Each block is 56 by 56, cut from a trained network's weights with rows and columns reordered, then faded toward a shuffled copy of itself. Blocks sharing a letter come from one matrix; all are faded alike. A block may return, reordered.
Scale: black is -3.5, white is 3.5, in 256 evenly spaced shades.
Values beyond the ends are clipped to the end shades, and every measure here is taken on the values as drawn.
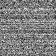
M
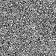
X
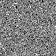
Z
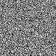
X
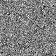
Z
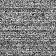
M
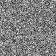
X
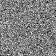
X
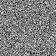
Z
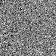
Z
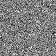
Z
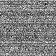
M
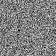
X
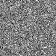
Z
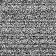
M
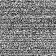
M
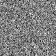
X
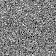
Z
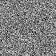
X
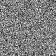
X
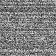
M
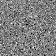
Z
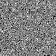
Z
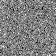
Z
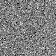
Z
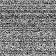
M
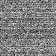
M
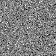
Z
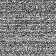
M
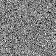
Z
